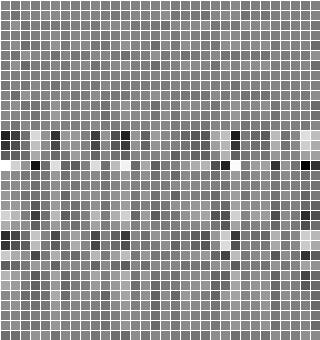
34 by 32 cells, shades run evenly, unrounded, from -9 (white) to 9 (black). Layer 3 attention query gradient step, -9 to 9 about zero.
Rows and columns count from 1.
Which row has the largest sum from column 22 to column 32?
17
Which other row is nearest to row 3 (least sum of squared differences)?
9
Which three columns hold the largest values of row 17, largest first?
31, 4, 23
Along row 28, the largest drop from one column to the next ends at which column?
24
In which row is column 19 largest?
14
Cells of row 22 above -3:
25
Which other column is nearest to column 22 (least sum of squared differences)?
16
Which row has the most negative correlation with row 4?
6
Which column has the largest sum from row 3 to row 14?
1
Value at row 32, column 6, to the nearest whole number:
-1
